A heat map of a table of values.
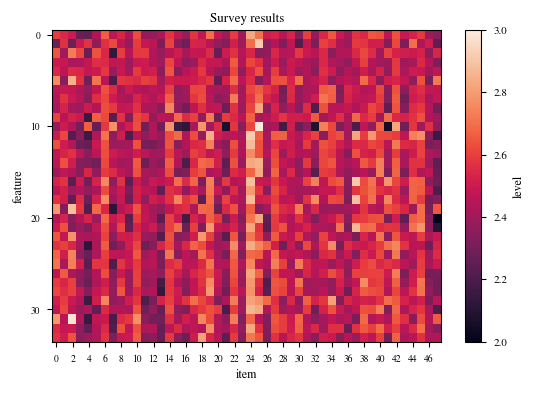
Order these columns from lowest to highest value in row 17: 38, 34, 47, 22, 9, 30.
47, 9, 30, 34, 22, 38
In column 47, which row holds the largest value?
5
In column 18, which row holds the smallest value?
18
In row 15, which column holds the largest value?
25
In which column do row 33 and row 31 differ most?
2
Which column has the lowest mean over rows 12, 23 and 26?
4
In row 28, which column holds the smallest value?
13
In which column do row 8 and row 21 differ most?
37
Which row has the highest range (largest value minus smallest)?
10
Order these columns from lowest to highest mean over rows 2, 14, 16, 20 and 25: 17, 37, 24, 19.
17, 37, 19, 24
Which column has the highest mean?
24
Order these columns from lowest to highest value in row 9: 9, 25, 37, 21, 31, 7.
7, 9, 25, 31, 21, 37
